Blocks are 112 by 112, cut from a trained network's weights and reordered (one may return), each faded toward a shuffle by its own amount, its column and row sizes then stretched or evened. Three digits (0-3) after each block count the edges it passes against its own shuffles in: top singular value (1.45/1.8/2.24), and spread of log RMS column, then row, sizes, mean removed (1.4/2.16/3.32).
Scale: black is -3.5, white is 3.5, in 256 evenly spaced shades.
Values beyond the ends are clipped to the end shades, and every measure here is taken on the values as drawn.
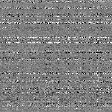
2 2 3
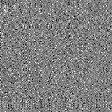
3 1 0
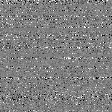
0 0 3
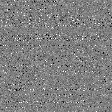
0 0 2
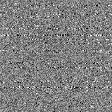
1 0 2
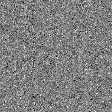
0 1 0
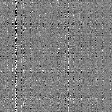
2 3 1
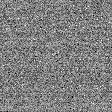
0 0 0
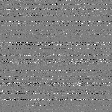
1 0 3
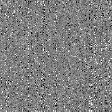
2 2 0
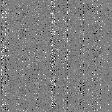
1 3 1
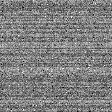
3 1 0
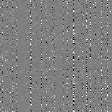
3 3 1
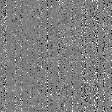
1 3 0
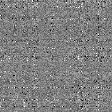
0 2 2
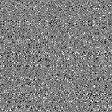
3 0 2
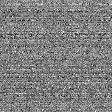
2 0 2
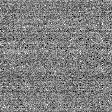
1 1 1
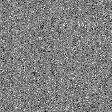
0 1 0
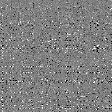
2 2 2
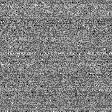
1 0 2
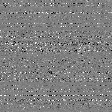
1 0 3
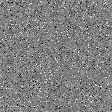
0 0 1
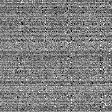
3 2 1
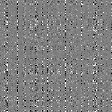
3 3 2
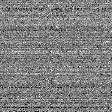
3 1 2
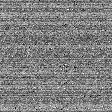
3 0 1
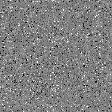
1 1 1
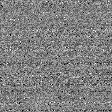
0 0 2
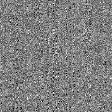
1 2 0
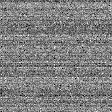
3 1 1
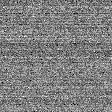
2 0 1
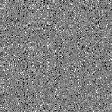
2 1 1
